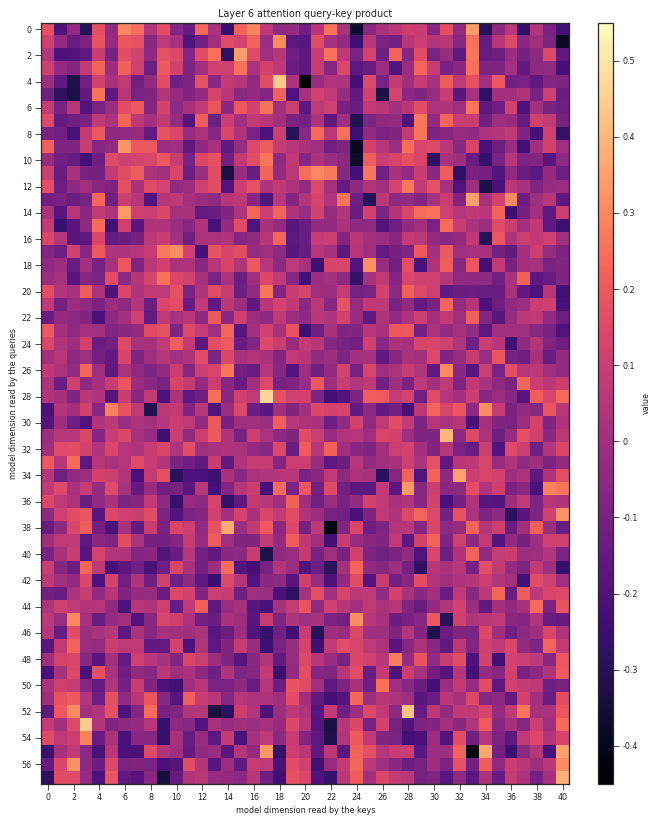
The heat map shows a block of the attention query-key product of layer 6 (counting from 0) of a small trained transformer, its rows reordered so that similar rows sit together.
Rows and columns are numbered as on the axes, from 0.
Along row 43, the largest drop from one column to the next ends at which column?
36
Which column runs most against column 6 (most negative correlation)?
24
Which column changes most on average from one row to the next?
13
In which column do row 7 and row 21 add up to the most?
31
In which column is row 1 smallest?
40
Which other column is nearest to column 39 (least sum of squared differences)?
23
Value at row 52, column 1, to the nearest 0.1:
0.2
